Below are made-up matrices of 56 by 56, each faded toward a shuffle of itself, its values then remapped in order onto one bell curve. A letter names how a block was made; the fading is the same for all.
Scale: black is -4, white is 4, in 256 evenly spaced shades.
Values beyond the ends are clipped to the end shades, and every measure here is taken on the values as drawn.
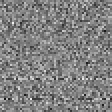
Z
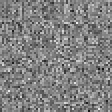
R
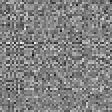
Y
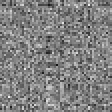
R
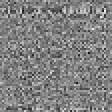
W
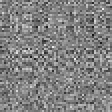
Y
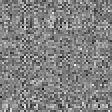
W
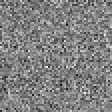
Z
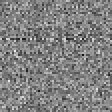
Z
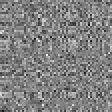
Y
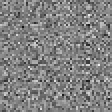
W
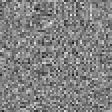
R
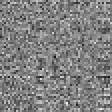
W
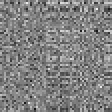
Y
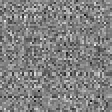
W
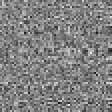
R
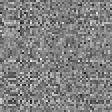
W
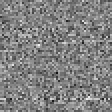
Z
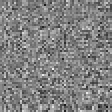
R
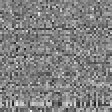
W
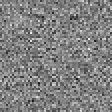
R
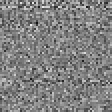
Z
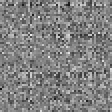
W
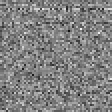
Z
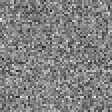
Z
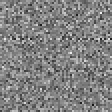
Z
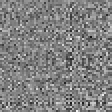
W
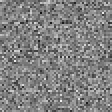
Z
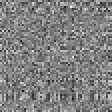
Y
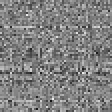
W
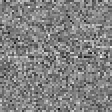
Z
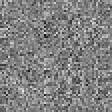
R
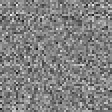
R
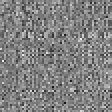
Y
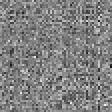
W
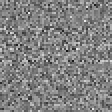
Z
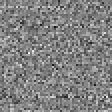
Z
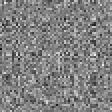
Y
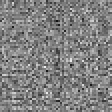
R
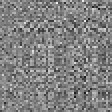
Y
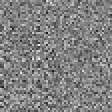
R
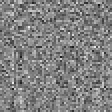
R
